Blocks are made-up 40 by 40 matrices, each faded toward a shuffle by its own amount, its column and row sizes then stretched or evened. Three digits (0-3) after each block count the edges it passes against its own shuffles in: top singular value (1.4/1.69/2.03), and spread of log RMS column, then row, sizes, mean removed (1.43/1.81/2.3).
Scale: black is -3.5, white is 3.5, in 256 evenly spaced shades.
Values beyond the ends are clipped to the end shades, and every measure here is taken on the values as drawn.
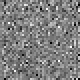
2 2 1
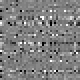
3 1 3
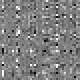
3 3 1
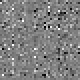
0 2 2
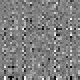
3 3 2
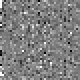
0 3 0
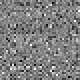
2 0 0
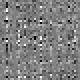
2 3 2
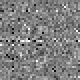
2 1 2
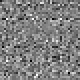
2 0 2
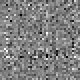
0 2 2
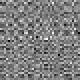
3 0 2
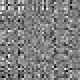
3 3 1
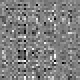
3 3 2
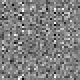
2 2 0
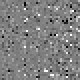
0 2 1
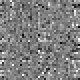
1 2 0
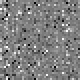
0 2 0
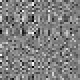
3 3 1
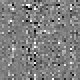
0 3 2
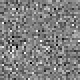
2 1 2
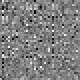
2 3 0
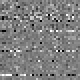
2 1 3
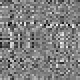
3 2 3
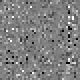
1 2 0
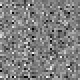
1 2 1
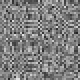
3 1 0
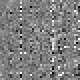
1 3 1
